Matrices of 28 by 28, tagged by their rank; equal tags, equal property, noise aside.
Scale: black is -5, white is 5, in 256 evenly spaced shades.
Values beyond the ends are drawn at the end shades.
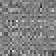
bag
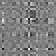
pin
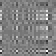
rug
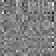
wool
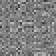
bag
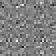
bag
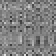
bag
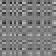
rug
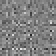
bag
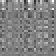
pin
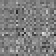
wool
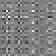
pin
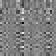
pin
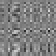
pin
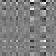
rug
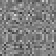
bag
